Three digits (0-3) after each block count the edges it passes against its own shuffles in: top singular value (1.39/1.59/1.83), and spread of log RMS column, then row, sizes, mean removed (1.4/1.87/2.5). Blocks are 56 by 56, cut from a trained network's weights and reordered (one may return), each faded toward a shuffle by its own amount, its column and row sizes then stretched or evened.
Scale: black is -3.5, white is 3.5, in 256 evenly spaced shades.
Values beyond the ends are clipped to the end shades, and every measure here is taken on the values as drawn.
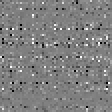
0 2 3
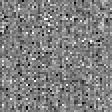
0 1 1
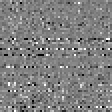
1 1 3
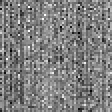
3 1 0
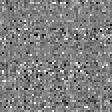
0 0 3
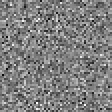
1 1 1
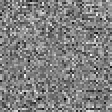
3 1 1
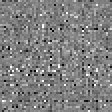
0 1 3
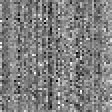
3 2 0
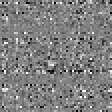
1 2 3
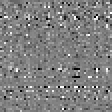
1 2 3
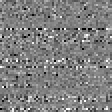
2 0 3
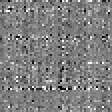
1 2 3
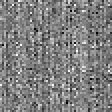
2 1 1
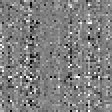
1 3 2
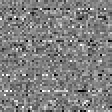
1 0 3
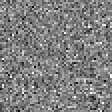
2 0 0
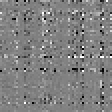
1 3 3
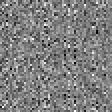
2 3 0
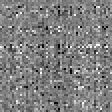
1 1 3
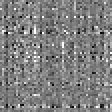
3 1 3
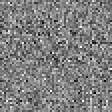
1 0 2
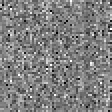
0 1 0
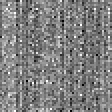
3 1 2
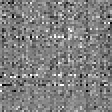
1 1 3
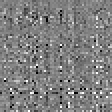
1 2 3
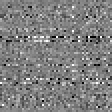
2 0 3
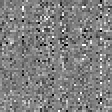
0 3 1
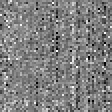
1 3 0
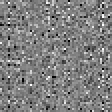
1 3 0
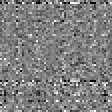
3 2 3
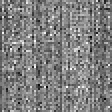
3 0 1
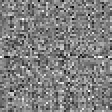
2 2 0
